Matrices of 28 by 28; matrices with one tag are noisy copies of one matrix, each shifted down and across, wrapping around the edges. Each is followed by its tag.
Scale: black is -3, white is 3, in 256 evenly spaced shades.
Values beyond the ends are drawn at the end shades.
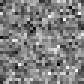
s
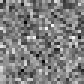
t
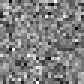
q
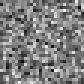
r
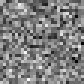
r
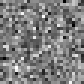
t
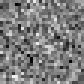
q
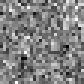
t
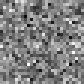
s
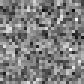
s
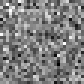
t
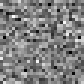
r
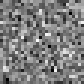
q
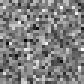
q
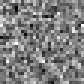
q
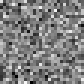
r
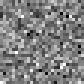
q
